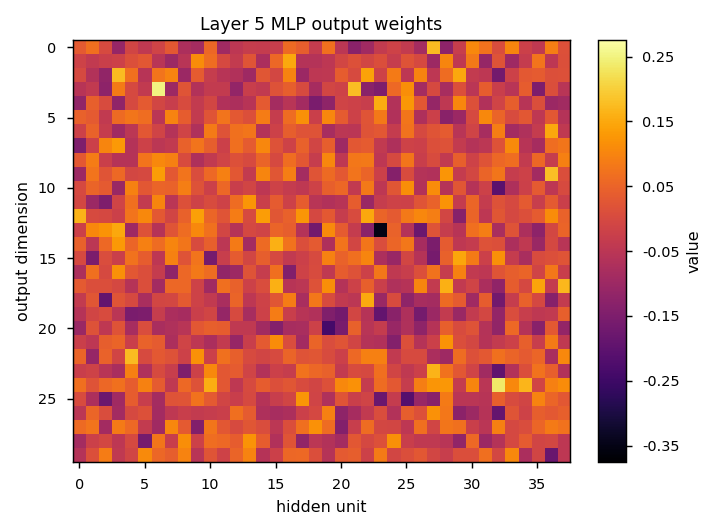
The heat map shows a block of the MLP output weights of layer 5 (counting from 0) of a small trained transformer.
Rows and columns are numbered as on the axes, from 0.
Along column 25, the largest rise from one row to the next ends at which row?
26
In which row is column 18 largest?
27
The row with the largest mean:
24
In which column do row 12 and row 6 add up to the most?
36
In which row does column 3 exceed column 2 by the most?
2
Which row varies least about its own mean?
8
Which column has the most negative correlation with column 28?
31
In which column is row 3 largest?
6
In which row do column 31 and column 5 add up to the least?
28
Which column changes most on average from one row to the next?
32
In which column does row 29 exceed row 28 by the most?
5
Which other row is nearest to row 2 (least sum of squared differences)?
18
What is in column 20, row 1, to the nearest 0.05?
0
